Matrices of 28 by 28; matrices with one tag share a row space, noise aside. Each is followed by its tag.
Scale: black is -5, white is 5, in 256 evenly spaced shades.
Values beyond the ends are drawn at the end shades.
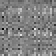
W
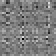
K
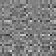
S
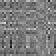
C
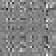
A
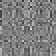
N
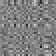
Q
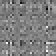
A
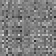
W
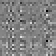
A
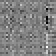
A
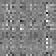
A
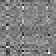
K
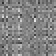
W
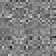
S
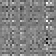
A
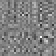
Q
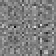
Q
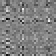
K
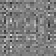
C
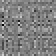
W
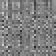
W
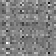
K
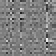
A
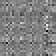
A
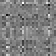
K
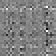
A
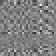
Q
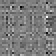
A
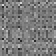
W
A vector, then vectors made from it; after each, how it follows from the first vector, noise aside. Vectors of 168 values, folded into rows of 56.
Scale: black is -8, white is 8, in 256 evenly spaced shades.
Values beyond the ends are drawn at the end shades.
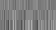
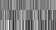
negated, scaled up.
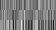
negated, scaled up.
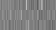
wrapped around, partly zeroed.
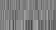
negated.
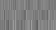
shrunk.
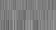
shrunk.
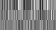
reversed, negated, scaled up.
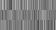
wrapped around.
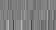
negated, partly zeroed.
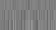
shrunk.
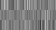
wrapped around.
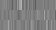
wrapped around, negated, partly zeroed.
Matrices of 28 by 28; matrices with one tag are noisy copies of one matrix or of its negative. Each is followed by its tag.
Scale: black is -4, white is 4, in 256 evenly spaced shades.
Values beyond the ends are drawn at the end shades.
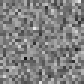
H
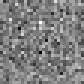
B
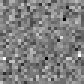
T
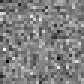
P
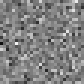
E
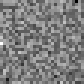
E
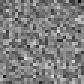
H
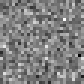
T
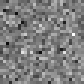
B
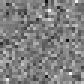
E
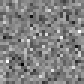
P
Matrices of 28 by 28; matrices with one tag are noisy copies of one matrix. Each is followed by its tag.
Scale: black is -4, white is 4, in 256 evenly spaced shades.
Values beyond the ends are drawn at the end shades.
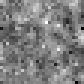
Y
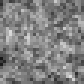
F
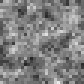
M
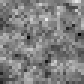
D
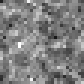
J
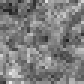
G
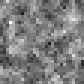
M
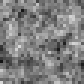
M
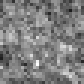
F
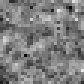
D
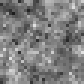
G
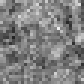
Y
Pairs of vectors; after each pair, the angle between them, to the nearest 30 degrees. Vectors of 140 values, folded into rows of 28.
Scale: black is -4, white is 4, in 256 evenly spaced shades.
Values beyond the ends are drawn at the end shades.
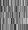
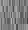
150 degrees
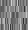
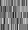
90 degrees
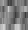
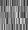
90 degrees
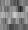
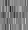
120 degrees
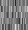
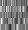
90 degrees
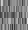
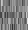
30 degrees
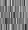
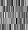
120 degrees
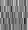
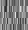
90 degrees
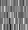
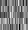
60 degrees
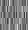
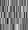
30 degrees
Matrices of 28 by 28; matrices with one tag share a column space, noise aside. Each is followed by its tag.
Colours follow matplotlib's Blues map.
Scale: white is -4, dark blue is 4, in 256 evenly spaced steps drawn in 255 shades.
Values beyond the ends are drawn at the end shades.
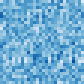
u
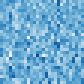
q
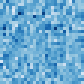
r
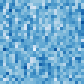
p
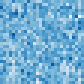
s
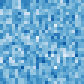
q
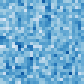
p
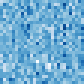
r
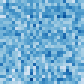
s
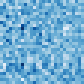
r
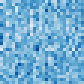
p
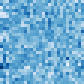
s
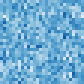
s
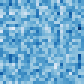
r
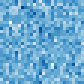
r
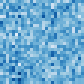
s
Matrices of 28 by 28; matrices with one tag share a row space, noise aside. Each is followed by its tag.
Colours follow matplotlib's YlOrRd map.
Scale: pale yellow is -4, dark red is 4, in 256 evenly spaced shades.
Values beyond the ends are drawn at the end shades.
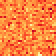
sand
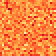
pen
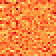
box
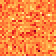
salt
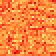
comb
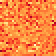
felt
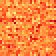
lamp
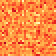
salt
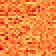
felt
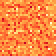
lamp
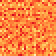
salt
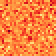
pen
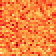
box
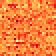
lamp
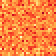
salt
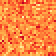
salt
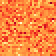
lamp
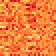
felt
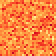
sand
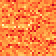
lamp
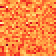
felt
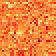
lamp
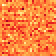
lamp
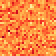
comb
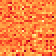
sand
